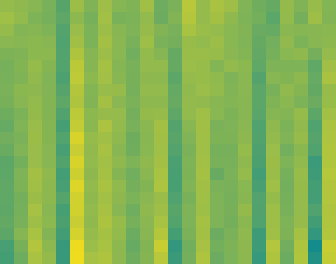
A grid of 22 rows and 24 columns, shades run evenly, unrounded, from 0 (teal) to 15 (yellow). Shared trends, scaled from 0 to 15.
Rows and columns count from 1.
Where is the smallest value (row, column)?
21, 23
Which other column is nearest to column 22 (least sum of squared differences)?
7
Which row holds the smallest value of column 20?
2
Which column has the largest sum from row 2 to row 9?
6
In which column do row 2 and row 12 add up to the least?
5
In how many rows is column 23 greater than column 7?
4
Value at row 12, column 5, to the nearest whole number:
4
